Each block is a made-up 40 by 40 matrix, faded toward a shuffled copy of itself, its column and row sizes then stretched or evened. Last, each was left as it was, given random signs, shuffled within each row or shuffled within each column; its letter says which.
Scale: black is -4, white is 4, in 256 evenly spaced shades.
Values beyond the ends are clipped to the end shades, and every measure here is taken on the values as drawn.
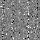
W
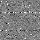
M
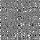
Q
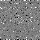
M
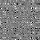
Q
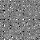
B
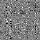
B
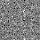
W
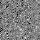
W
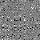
Q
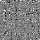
B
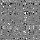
Q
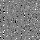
W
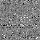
M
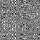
Q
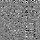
Q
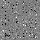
W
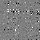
B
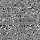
M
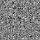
B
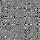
B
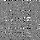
Q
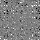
B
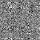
B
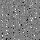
W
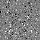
W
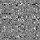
Q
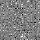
B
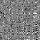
Q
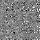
B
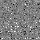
M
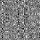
Q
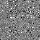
B
